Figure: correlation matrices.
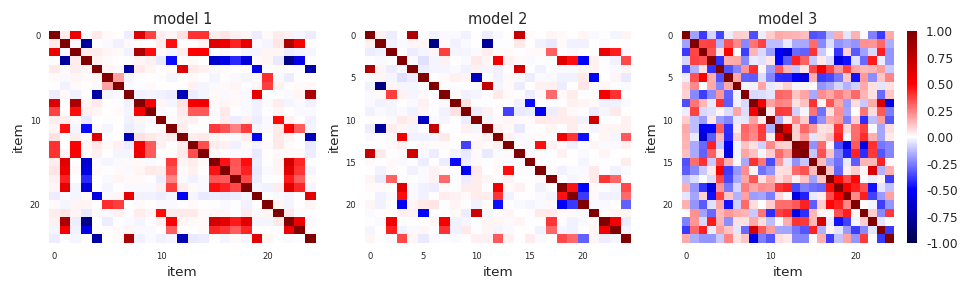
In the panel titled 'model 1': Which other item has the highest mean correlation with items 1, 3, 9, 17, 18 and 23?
22
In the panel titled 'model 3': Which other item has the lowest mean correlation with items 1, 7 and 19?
13
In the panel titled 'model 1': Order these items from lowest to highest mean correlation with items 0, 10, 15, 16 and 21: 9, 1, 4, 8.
4, 9, 8, 1
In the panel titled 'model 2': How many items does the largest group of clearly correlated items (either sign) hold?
6
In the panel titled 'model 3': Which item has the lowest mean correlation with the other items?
5
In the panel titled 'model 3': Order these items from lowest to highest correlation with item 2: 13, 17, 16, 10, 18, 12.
12, 18, 13, 10, 16, 17
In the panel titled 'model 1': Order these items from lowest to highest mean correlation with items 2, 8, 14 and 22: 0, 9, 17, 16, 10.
10, 17, 16, 9, 0
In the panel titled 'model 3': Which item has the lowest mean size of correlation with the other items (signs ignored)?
6
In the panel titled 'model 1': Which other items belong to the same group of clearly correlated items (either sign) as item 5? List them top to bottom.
6, 20
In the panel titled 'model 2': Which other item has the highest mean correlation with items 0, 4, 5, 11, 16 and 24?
14
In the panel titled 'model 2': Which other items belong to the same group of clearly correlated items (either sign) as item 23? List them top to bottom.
2, 7, 17, 22
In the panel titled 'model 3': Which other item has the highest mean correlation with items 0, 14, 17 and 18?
20
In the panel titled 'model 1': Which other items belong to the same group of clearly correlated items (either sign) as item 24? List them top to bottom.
4, 7, 12, 19
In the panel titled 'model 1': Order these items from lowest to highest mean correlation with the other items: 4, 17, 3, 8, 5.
3, 4, 5, 17, 8
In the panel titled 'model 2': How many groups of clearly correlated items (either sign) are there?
7
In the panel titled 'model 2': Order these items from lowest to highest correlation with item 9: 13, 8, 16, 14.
16, 13, 14, 8
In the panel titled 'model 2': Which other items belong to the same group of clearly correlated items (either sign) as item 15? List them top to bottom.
8
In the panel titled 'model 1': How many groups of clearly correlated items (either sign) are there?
5
